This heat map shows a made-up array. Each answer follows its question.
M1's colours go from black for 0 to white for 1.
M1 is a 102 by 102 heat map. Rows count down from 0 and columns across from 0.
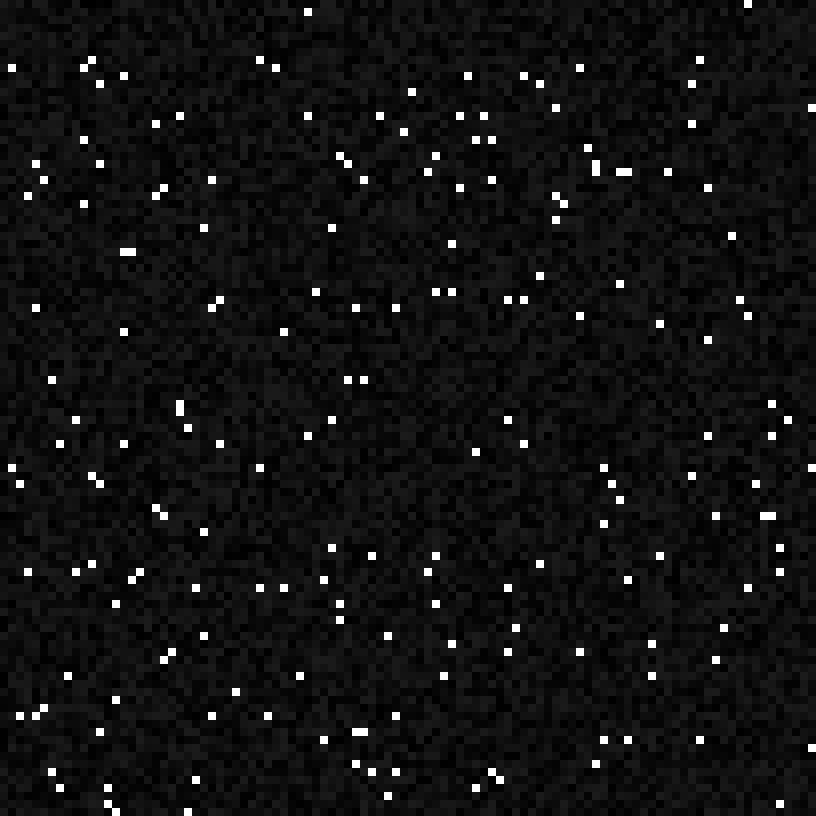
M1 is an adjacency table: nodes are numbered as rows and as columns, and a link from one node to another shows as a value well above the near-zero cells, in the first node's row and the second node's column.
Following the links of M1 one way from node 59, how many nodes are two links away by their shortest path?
2
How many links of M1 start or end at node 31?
2
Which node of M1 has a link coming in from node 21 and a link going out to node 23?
node 53
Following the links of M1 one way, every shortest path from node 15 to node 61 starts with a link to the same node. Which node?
node 19
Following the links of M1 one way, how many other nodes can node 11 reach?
6
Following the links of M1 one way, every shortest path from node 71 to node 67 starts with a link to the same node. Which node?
node 17
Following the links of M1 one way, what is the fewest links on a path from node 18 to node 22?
5
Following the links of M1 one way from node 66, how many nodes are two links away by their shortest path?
2
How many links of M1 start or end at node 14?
8
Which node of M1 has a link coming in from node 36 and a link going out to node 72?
node 39
